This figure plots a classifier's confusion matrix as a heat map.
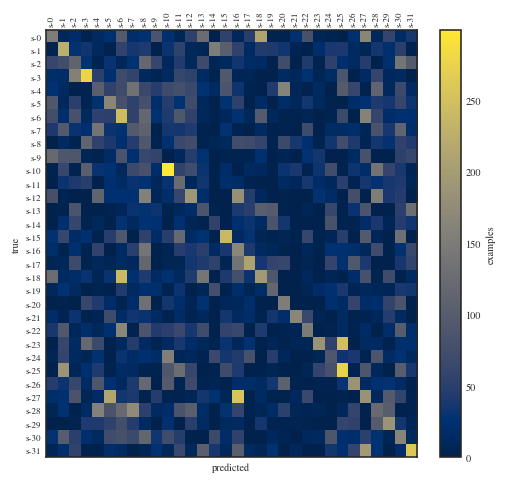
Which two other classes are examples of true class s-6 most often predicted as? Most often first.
s-27, s-8
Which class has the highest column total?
s-8
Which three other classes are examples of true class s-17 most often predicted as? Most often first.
s-16, s-8, s-26
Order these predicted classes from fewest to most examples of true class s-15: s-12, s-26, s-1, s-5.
s-26, s-12, s-5, s-1
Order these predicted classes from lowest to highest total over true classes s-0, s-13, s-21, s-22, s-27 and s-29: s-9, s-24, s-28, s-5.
s-24, s-28, s-9, s-5
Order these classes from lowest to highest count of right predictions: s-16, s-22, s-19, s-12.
s-19, s-22, s-16, s-12
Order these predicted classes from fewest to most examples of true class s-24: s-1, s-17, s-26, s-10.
s-26, s-1, s-17, s-10
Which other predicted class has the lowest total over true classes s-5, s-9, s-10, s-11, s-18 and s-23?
s-14
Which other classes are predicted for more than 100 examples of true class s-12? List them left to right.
s-4, s-8, s-16, s-28
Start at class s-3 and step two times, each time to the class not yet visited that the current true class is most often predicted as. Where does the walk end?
s-30
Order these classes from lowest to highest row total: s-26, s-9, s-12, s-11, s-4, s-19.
s-19, s-11, s-9, s-26, s-12, s-4
